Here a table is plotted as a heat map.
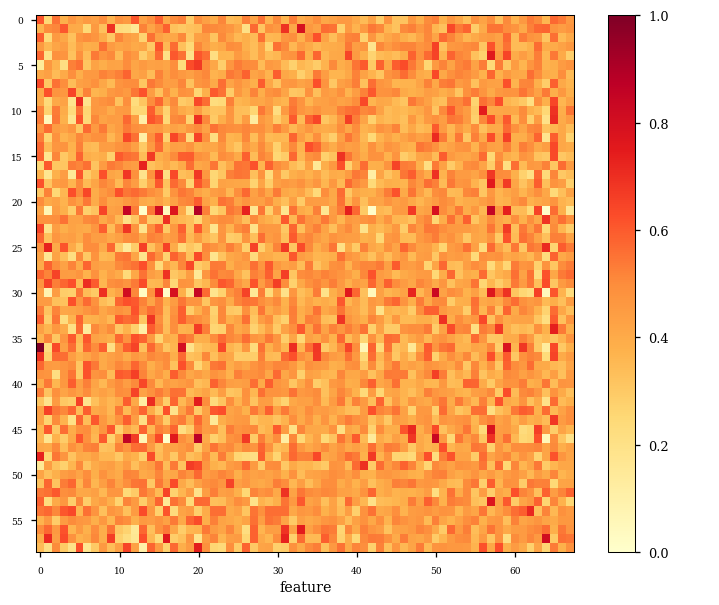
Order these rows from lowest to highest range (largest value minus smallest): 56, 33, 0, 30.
0, 33, 56, 30
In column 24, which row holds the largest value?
51
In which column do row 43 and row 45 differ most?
57
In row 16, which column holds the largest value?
13
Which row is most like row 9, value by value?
34
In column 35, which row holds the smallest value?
16
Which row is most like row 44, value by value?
26
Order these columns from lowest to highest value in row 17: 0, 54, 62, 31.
62, 31, 0, 54
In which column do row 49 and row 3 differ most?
19
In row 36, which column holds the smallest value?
41
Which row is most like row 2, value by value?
7
